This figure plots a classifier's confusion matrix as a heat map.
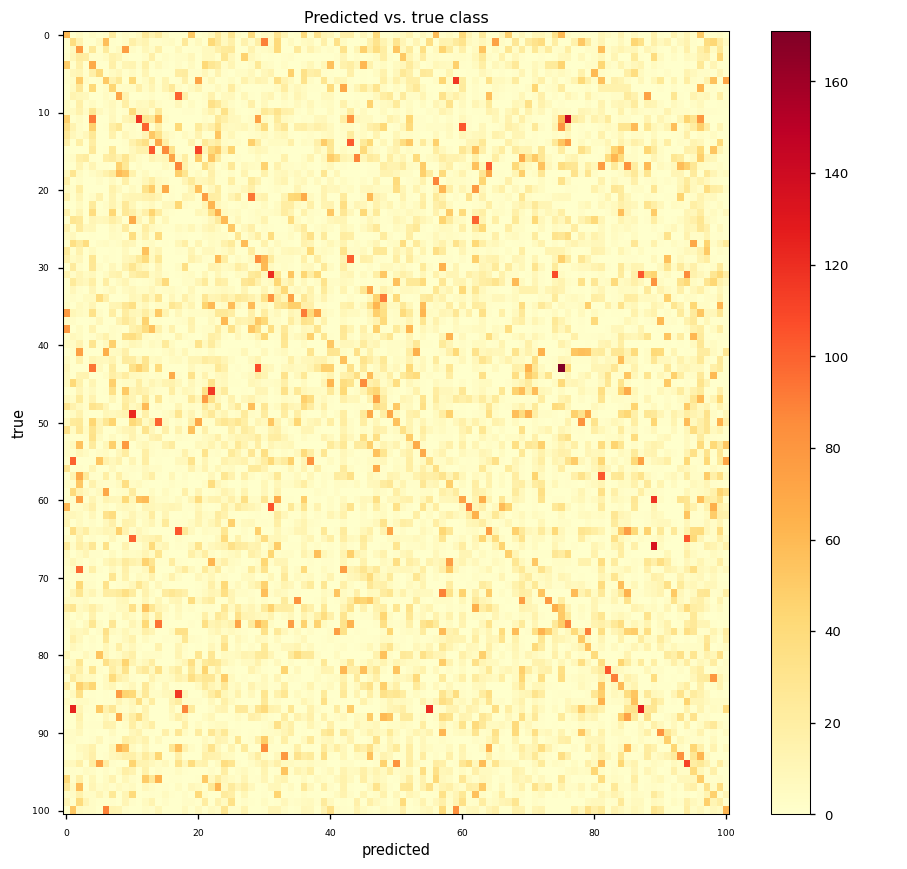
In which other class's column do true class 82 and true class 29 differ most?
43
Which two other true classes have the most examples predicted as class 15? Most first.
20, 32
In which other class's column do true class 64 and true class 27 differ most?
17
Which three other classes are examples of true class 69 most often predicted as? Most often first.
2, 42, 58
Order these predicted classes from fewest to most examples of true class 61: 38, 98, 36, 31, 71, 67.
71, 38, 36, 67, 98, 31
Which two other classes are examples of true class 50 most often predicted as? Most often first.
14, 78
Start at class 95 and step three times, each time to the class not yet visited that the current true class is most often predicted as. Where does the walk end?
22
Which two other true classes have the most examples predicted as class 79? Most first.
77, 49
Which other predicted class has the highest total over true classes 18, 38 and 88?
8
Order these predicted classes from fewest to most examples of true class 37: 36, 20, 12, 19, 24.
20, 19, 36, 12, 24
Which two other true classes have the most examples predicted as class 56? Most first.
19, 0
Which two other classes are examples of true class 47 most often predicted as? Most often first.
21, 96
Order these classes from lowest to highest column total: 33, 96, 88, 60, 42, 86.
88, 33, 60, 86, 42, 96
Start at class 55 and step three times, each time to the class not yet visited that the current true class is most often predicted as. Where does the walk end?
57
